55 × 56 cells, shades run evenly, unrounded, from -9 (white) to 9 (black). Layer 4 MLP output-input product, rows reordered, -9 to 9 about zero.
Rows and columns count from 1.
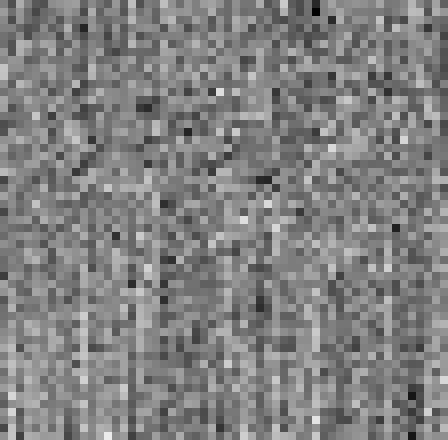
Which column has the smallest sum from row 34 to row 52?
11
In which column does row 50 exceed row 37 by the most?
52
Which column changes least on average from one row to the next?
9
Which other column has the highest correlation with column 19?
39
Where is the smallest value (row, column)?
55, 14
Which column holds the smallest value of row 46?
29
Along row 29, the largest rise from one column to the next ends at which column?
50
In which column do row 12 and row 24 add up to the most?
35
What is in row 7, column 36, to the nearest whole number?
-1
